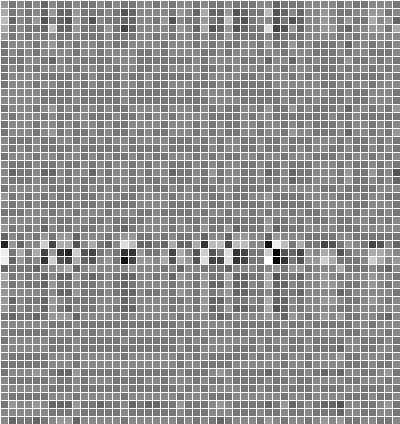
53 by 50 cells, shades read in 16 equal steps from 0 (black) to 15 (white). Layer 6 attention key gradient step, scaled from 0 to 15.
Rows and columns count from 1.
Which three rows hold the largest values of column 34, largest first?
33, 4, 32
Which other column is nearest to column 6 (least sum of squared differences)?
31
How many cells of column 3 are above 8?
2
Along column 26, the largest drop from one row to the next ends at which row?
34
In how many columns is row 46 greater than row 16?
13
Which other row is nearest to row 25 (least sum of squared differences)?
1
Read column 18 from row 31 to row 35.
6 9 9 8 8
